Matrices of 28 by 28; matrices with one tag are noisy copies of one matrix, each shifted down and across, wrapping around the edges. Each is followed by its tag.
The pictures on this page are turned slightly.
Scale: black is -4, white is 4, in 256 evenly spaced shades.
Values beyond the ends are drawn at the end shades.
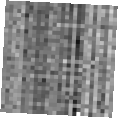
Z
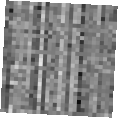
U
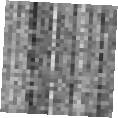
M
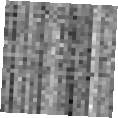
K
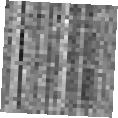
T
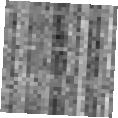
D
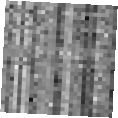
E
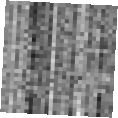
M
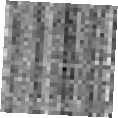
E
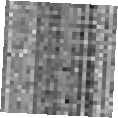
Z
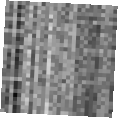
Z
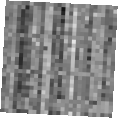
D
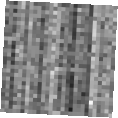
K
